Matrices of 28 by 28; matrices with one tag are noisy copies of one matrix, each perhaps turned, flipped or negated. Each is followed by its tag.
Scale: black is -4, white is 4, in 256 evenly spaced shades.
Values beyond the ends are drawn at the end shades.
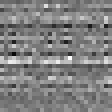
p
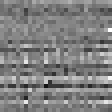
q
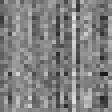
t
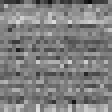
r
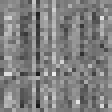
t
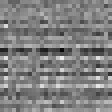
p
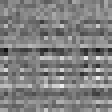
p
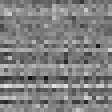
q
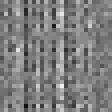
p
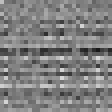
p
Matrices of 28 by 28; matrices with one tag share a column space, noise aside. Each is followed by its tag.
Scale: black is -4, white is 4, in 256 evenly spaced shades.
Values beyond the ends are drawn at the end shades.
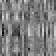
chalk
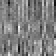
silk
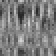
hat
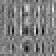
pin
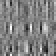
silk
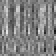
pin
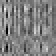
pin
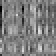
pin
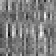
chalk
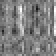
pin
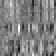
silk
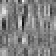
hat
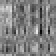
pin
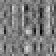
pin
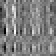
pin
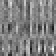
silk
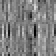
chalk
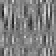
hat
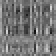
pin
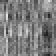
chalk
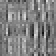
chalk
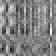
pin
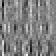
silk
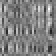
pin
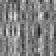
chalk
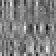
silk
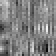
silk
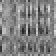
pin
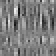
hat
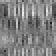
hat
